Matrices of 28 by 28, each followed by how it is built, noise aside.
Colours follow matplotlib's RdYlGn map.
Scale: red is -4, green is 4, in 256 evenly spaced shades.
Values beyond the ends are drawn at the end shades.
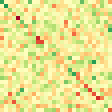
diagonal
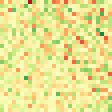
upper triangular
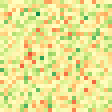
Hankel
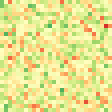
Toeplitz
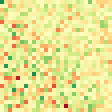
lower triangular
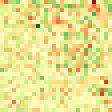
upper triangular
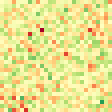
Toeplitz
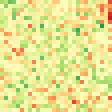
smooth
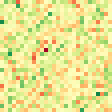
Hankel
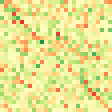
diagonal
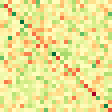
diagonal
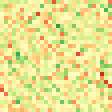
Toeplitz
